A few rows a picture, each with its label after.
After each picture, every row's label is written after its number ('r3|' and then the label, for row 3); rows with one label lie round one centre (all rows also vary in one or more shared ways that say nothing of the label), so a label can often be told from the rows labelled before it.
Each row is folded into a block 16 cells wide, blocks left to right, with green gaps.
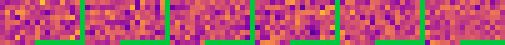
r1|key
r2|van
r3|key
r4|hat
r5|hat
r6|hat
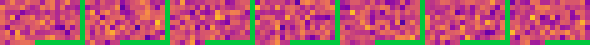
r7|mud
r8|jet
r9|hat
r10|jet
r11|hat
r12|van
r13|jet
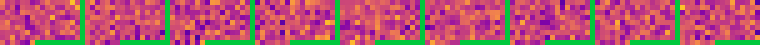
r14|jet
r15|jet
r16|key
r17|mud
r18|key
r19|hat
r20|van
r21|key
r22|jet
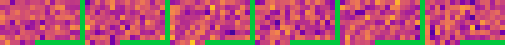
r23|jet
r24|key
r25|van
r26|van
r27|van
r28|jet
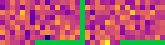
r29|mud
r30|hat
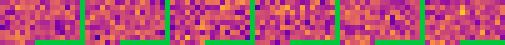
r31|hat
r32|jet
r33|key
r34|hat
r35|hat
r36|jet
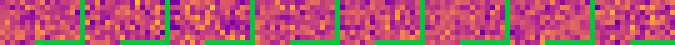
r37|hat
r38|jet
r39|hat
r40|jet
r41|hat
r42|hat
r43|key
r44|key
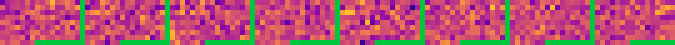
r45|jet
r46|van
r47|hat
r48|hat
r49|van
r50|hat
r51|van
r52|hat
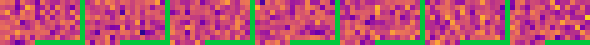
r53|mud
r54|key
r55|jet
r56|key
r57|jet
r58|jet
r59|mud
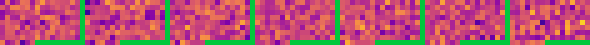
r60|jet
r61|jet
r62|jet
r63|jet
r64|van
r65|van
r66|jet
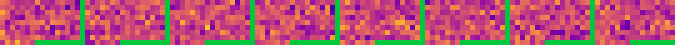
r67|mud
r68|key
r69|key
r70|mud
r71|mud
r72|hat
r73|van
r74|jet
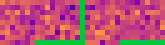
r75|hat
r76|hat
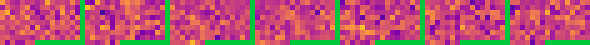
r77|mud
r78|van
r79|mud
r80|hat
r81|van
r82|hat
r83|jet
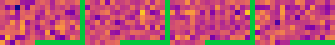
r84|mud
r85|key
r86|key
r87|van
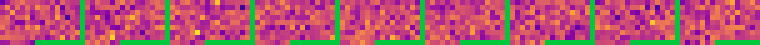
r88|van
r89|hat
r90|van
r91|key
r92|mud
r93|mud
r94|key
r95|van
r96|key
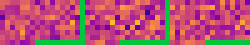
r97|jet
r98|jet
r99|jet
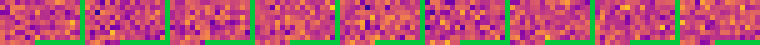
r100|jet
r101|jet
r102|jet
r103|key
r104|key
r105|hat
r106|van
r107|hat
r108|jet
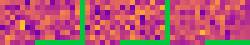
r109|hat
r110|hat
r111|van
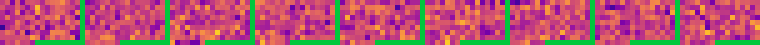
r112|jet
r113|hat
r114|jet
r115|hat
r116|hat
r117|key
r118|jet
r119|key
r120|van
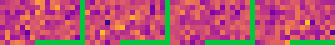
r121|mud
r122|mud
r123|van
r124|mud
